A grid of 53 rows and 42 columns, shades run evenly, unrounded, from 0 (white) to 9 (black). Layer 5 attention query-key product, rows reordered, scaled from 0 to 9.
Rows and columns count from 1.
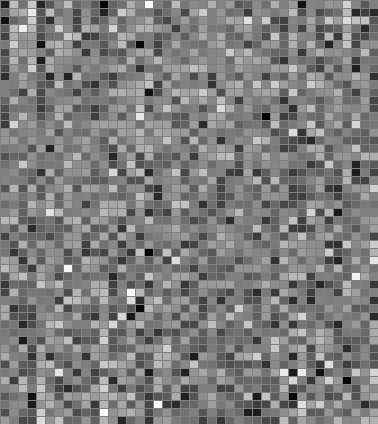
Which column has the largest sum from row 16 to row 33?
38
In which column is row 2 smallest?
4
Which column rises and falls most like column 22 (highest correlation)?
37
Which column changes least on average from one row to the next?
24
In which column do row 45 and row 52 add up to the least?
12
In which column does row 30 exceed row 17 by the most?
16
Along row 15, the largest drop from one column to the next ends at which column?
31
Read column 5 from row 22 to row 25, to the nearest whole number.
7 4 6 6
